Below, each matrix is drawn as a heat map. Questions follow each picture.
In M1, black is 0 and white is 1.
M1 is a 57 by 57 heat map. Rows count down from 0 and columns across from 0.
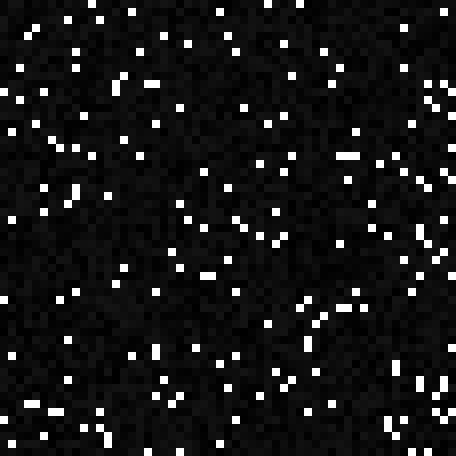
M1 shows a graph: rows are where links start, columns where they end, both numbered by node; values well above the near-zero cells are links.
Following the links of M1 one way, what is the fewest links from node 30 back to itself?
4
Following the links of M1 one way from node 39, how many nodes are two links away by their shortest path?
1
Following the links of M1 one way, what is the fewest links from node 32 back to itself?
3
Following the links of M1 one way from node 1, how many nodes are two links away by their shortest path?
4
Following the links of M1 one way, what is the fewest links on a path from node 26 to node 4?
4
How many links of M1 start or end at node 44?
7
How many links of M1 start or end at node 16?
4
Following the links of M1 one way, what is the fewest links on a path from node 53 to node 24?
4
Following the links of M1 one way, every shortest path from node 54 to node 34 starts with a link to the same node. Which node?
node 13
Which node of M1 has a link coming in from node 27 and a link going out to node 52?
node 29
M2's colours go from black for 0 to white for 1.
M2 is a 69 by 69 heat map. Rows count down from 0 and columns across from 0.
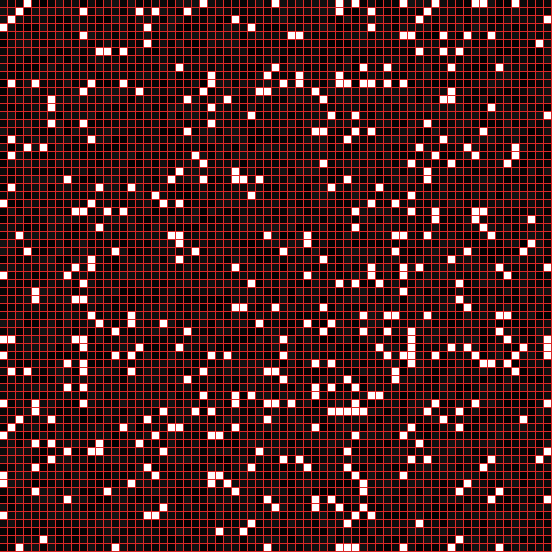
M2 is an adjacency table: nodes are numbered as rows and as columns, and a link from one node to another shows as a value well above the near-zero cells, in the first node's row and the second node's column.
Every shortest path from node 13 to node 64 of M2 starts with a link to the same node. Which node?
node 26
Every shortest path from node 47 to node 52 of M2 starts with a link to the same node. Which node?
node 43
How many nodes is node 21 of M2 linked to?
3
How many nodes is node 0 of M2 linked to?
10
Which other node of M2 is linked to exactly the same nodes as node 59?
node 54
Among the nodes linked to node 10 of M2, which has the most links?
node 50
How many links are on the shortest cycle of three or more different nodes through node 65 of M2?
4
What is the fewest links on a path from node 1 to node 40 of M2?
3
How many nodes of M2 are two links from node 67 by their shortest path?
7
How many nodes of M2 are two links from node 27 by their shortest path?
6
